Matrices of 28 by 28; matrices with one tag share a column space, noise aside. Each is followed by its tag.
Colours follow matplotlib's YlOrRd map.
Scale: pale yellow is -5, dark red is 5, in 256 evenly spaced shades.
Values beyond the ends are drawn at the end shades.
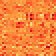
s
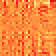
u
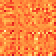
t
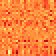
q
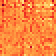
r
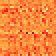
t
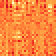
u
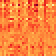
r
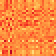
q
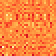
s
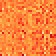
t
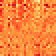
r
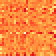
t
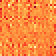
r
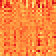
u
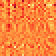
r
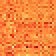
s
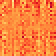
u
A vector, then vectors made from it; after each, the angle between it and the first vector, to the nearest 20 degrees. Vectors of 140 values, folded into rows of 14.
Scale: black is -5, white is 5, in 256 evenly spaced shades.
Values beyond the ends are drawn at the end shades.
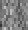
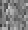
60 degrees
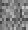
60 degrees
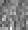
60 degrees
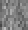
20 degrees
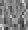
100 degrees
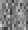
140 degrees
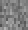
40 degrees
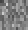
100 degrees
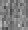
140 degrees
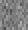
140 degrees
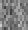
160 degrees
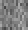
140 degrees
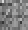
80 degrees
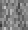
20 degrees
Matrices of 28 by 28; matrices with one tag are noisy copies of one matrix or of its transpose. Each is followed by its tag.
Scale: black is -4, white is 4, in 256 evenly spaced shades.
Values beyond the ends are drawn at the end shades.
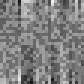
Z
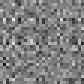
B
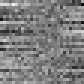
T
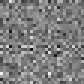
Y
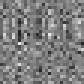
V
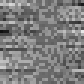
T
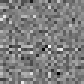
Y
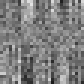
Z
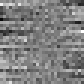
T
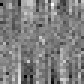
Z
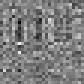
V
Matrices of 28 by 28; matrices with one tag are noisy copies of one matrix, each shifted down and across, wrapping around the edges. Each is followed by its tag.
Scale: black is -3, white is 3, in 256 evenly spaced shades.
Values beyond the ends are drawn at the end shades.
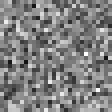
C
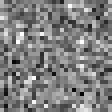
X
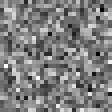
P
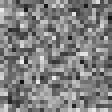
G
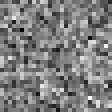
G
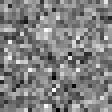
G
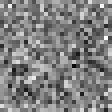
X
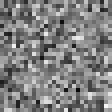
G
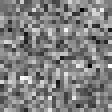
P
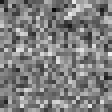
X
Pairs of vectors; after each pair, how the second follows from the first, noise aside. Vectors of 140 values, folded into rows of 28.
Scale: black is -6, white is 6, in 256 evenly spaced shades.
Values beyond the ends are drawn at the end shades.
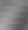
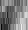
negated, scaled up.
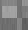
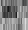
negated, scaled up.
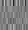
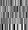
reversed, scaled up.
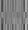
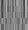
wrapped around.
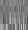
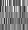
reversed, scaled up.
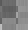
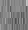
reversed, partly zeroed.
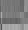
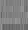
negated, shrunk.
